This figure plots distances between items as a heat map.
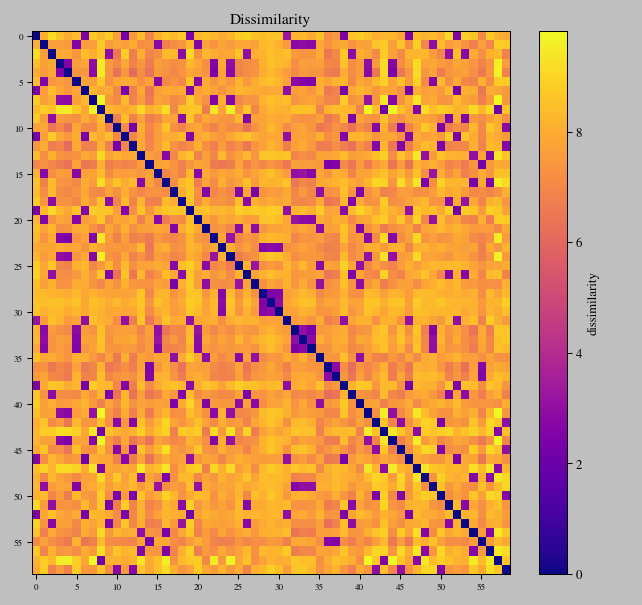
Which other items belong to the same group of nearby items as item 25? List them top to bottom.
17, 21, 27, 35, 40
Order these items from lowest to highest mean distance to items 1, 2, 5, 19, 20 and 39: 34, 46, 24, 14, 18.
34, 18, 46, 14, 24
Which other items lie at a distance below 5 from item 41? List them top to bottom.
3, 4, 7, 22, 24, 44
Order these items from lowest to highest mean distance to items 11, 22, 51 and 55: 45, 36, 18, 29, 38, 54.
36, 18, 38, 45, 54, 29
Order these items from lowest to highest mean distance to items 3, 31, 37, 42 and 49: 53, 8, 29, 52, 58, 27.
52, 58, 53, 27, 29, 8
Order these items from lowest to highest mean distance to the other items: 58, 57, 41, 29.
41, 58, 29, 57
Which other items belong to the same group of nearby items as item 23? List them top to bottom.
28, 29, 30
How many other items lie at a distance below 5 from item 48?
4
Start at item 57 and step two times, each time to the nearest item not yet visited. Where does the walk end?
43
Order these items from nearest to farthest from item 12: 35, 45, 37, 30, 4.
45, 4, 35, 37, 30
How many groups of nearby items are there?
10
